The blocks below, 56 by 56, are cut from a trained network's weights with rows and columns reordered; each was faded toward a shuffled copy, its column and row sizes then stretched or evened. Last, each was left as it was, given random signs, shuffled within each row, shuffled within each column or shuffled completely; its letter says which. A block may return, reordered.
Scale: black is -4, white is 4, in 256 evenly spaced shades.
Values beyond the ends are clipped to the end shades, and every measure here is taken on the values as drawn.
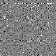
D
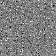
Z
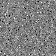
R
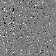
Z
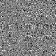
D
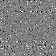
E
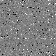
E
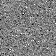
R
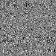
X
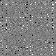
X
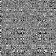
D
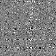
X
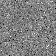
R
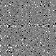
D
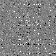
X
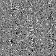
Z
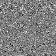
E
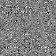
X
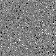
Z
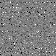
E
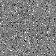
Z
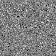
E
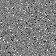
R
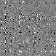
D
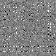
X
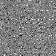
E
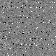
E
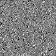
Z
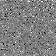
E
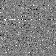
E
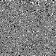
E
